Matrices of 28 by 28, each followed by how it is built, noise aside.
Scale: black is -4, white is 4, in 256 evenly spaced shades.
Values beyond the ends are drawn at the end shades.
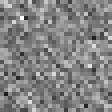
Toeplitz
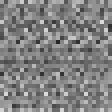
repeating columns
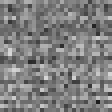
blocks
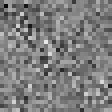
block diagonal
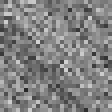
Toeplitz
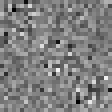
block diagonal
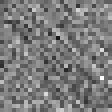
Toeplitz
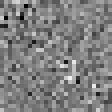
block diagonal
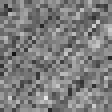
Hankel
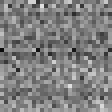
repeating columns
